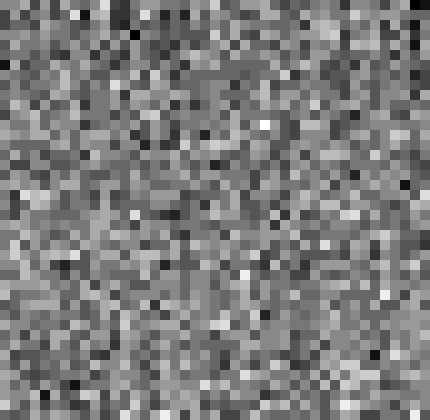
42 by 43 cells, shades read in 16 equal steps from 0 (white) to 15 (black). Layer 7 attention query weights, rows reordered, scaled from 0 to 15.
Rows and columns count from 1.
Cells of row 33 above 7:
16
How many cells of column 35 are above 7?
26
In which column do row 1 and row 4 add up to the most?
42
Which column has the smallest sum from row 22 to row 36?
25
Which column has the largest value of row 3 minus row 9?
12
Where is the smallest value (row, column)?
13, 27
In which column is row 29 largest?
10
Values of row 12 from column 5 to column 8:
9 8 7 4
